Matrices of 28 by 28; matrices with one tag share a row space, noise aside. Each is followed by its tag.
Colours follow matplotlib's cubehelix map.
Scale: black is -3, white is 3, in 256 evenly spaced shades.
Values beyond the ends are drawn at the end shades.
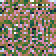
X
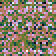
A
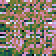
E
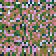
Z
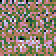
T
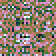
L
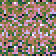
A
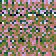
T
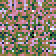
X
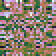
E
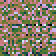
A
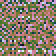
T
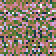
A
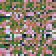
E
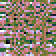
E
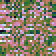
E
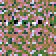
X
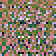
T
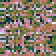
E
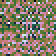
Z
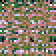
X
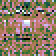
L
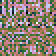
T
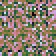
A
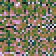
Z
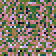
T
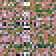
L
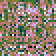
T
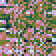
E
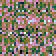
T
